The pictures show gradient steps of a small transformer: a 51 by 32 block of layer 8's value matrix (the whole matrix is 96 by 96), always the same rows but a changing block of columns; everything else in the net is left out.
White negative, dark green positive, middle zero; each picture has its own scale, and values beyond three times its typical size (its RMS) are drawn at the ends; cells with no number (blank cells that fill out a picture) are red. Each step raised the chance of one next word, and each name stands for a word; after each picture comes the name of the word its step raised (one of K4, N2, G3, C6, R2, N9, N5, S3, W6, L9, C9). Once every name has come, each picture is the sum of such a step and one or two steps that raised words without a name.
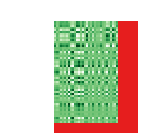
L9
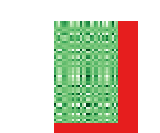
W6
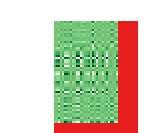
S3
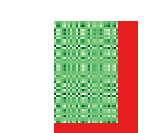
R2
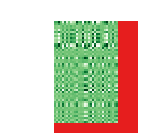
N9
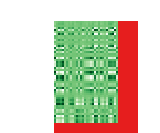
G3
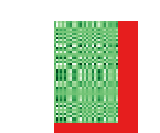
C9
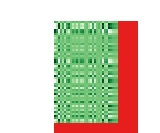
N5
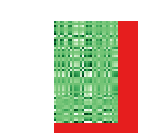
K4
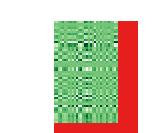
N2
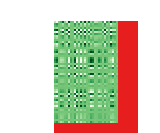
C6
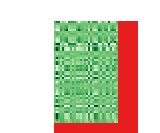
N2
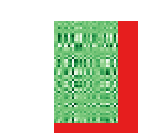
S3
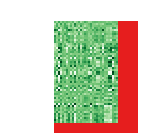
G3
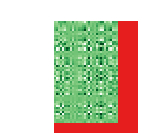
W6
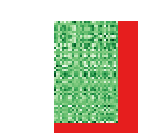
K4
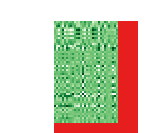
R2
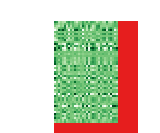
R2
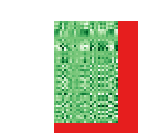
N5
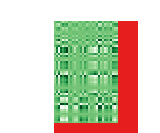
W6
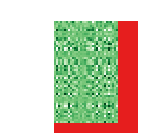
R2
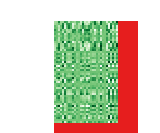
N5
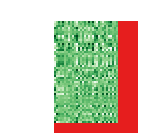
K4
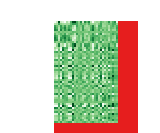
W6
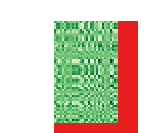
N5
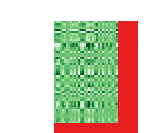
C6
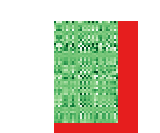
G3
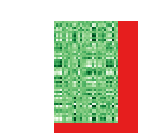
L9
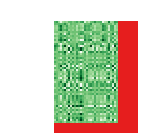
C9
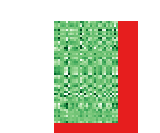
R2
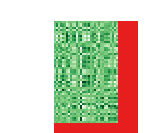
W6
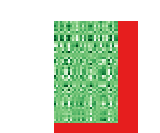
C9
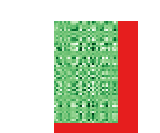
N9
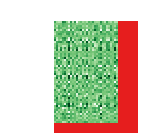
W6
